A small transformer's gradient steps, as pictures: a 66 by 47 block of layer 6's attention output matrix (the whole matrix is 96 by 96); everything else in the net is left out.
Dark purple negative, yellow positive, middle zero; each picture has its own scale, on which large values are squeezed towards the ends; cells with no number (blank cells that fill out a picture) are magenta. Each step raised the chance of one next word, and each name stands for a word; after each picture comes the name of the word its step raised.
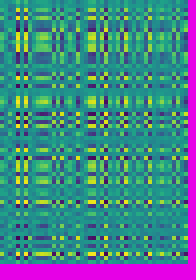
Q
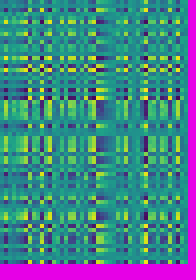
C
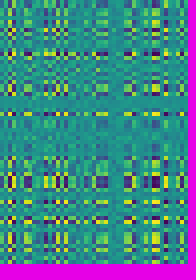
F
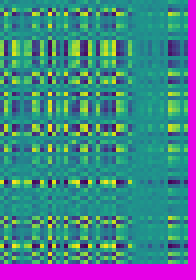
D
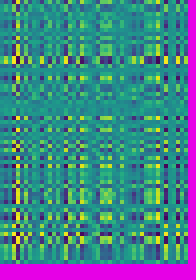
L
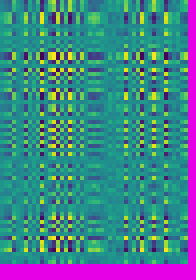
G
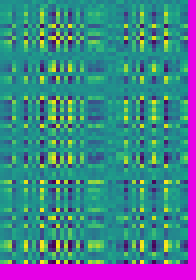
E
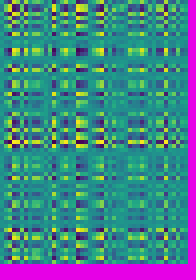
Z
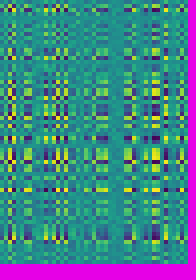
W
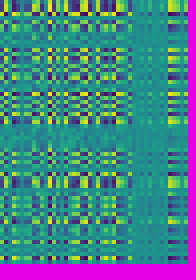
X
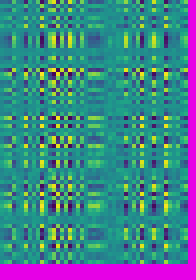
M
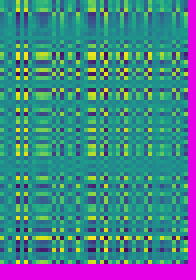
G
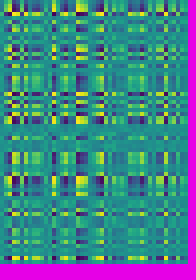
X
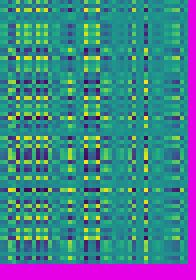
W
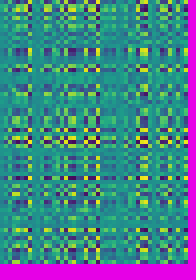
Z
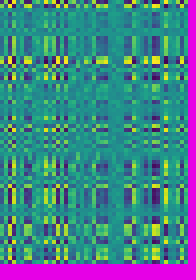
L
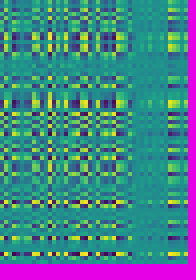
Q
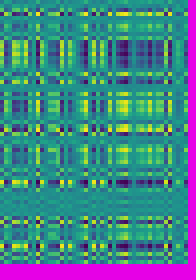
D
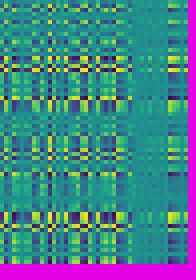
C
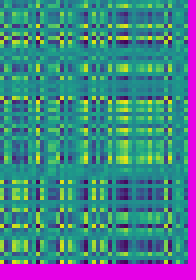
E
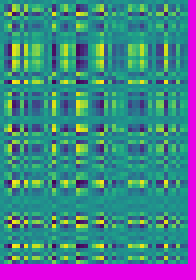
D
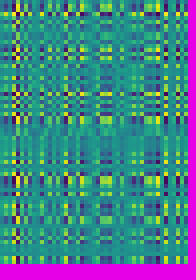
X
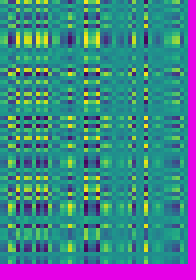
M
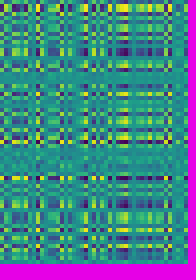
Z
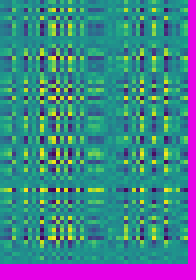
W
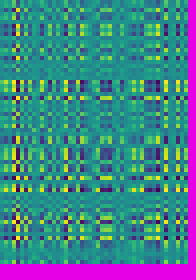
W
